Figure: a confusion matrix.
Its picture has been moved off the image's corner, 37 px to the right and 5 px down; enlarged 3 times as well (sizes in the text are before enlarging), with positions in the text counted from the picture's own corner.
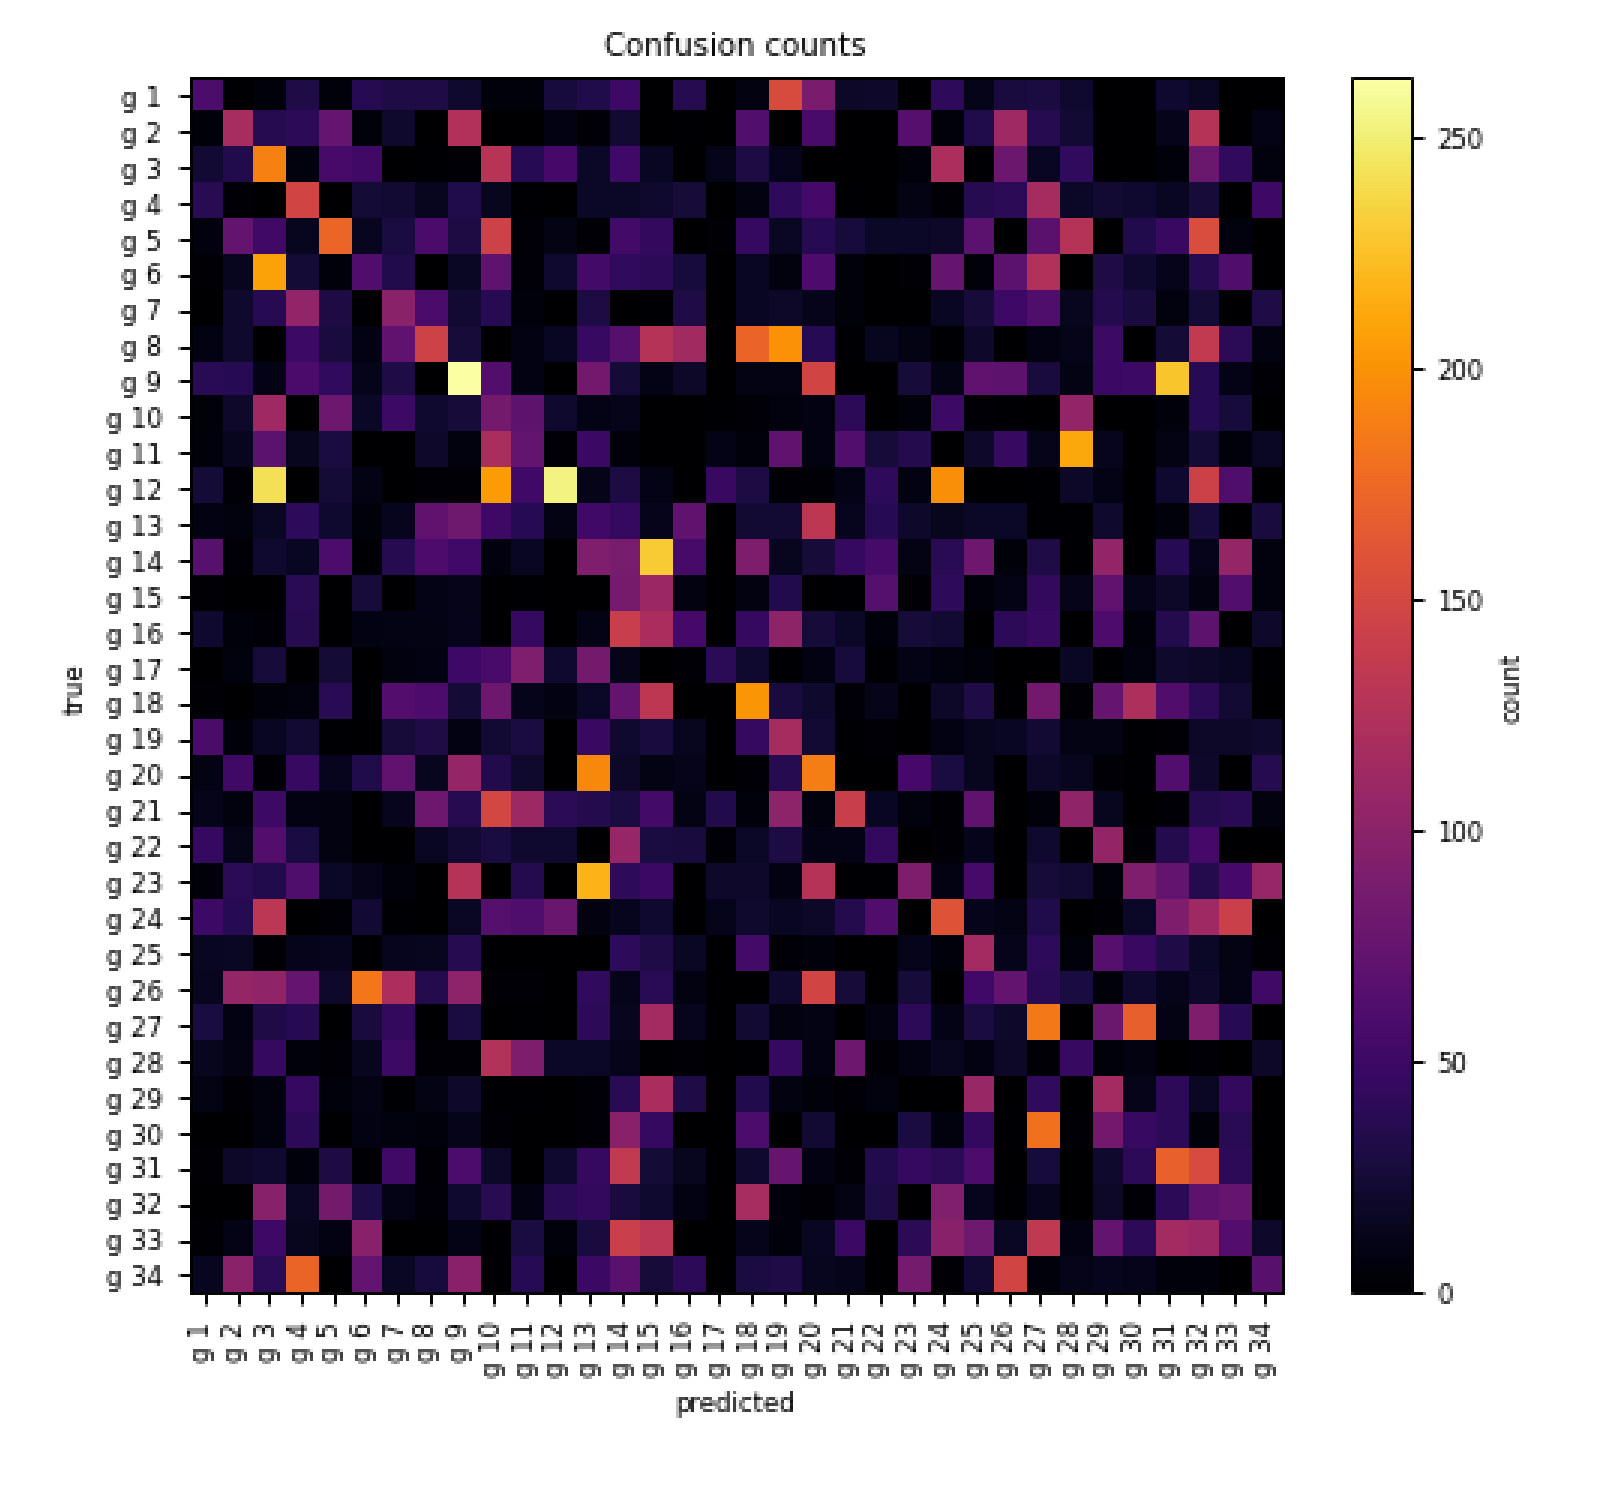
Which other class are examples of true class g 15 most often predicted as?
g 14
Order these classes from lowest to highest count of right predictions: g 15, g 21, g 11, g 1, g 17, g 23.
g 17, g 1, g 11, g 23, g 15, g 21
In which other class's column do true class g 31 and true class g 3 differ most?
g 10
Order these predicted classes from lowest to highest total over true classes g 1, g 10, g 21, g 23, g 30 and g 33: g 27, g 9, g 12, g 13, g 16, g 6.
g 16, g 12, g 6, g 9, g 13, g 27
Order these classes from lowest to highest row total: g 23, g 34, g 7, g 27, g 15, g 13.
g 15, g 7, g 13, g 27, g 34, g 23
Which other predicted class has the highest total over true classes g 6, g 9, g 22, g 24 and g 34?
g 3
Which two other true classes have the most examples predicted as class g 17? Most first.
g 12, g 21
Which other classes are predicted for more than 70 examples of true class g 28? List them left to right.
g 10, g 11, g 21
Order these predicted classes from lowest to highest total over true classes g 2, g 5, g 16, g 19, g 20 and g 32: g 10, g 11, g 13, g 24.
g 11, g 24, g 10, g 13
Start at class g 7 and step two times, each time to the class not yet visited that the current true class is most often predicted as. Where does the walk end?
g 27
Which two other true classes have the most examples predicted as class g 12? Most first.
g 24, g 3
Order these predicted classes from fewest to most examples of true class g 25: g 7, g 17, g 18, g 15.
g 17, g 7, g 15, g 18
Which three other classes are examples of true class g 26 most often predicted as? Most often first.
g 6, g 20, g 7
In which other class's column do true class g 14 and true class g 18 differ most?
g 30
